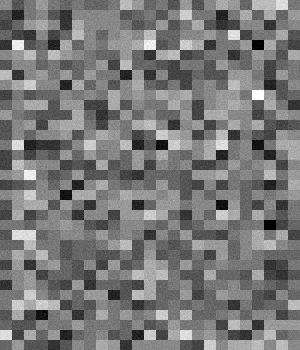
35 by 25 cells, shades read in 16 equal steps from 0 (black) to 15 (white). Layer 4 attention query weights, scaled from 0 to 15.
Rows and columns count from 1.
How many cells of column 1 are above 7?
8
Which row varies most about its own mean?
15
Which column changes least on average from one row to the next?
21
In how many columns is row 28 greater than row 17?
10
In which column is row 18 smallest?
12
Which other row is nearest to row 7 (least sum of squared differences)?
26
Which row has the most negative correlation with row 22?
2
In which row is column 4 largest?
31
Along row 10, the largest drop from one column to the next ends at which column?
23
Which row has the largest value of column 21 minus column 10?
30
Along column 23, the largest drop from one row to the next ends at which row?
19
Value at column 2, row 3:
6
